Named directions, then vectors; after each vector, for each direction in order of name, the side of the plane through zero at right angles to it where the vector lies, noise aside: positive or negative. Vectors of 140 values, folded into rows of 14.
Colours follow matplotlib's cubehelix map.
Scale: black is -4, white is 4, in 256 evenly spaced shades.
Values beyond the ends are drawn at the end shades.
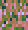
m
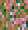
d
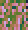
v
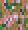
negative, negative, negative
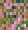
positive, positive, positive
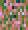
positive, positive, positive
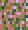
negative, positive, negative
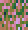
positive, negative, positive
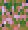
negative, negative, positive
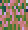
positive, positive, negative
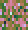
positive, positive, negative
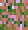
negative, negative, negative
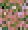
negative, positive, negative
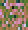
positive, positive, positive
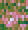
positive, negative, negative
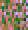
negative, positive, negative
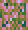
negative, negative, negative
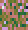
negative, negative, positive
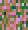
positive, negative, positive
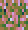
positive, negative, negative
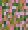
negative, positive, negative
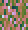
positive, negative, positive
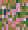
positive, negative, positive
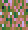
positive, positive, negative
